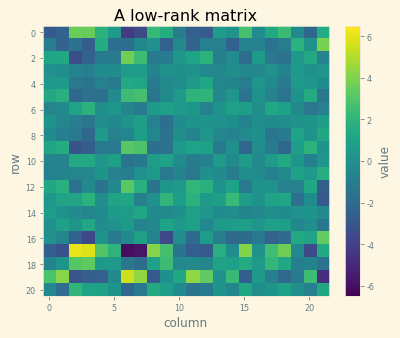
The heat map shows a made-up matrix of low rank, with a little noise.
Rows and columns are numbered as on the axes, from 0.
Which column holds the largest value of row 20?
2
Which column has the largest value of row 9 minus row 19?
21
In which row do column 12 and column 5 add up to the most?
19
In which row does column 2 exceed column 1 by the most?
17
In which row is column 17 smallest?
16
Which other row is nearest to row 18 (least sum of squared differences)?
6
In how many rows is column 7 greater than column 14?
13
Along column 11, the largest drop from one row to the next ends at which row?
20
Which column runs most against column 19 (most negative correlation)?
14
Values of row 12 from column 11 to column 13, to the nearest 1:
2 2 0
